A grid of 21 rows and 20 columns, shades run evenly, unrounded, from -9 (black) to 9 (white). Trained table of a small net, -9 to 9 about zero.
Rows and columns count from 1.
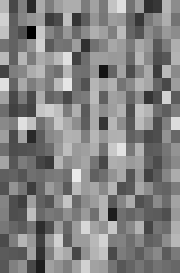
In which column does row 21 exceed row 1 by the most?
10
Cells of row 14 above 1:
6
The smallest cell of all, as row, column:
3, 4
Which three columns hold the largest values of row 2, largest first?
1, 8, 19
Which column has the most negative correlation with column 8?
9
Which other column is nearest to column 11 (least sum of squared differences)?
7
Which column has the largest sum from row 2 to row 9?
5
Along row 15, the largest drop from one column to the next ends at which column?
14
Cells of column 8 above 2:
10
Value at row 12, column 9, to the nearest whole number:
2
